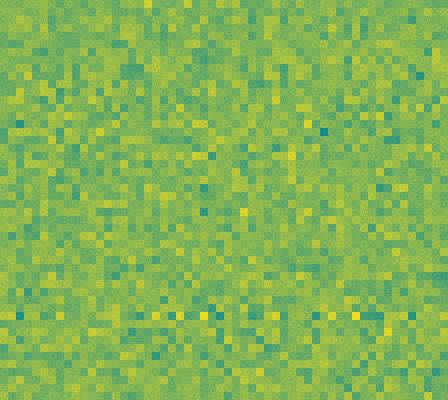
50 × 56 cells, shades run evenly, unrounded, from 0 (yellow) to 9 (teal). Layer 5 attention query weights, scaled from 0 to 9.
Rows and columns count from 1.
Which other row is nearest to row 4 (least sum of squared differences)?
5
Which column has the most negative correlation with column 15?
17
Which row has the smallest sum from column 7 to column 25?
36
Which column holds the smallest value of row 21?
16
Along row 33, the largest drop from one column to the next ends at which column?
32
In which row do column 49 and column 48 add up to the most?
24
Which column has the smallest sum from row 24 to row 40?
43
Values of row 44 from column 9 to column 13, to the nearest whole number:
3 4 4 4 5
